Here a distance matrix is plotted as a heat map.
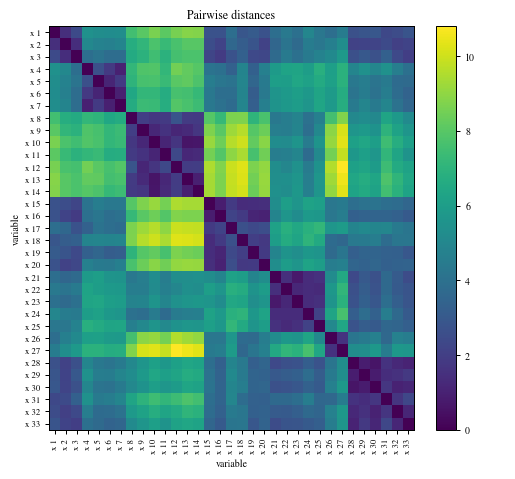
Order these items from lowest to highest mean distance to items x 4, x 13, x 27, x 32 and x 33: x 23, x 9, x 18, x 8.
x 23, x 18, x 8, x 9
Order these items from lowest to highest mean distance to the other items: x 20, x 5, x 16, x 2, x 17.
x 2, x 16, x 20, x 5, x 17
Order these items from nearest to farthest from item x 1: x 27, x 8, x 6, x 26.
x 26, x 27, x 6, x 8
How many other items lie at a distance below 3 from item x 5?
3
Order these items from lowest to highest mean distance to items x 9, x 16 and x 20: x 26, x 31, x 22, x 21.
x 31, x 21, x 22, x 26
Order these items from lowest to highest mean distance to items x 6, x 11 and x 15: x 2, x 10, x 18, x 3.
x 3, x 2, x 18, x 10
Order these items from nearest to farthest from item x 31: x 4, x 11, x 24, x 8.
x 24, x 4, x 8, x 11
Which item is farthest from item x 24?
x 27
